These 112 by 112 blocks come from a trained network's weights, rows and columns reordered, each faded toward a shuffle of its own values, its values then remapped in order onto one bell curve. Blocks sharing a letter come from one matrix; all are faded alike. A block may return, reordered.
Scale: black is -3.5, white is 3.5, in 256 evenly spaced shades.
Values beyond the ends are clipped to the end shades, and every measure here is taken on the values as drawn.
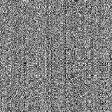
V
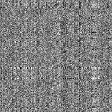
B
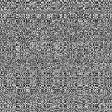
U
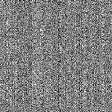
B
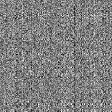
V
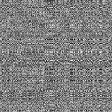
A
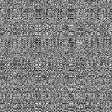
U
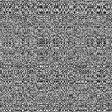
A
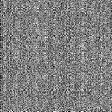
B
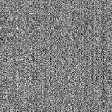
B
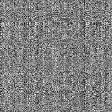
V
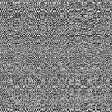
U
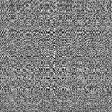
A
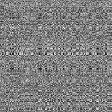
A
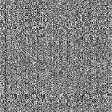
V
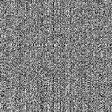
B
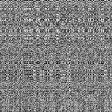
U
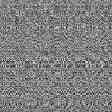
A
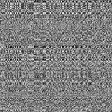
U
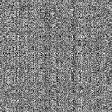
B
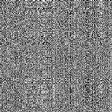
B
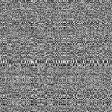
A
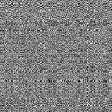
A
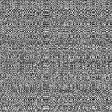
U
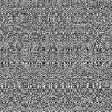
U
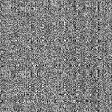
V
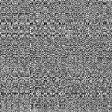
A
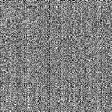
V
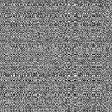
A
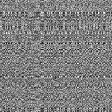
U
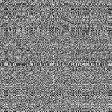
U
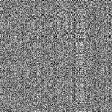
B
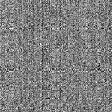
B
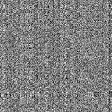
B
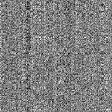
V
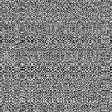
U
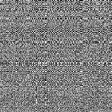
U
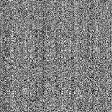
V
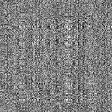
B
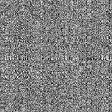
B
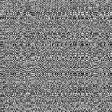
U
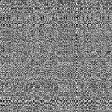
A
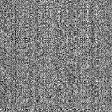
B
